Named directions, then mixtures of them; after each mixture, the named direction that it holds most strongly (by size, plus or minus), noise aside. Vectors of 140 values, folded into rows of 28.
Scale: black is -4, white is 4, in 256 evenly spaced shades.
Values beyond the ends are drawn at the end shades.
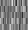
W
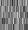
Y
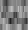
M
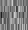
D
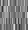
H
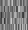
D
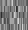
D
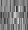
D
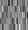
H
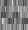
M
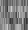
M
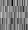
D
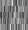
D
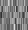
D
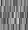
Y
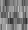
M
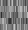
M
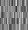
W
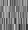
H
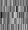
D
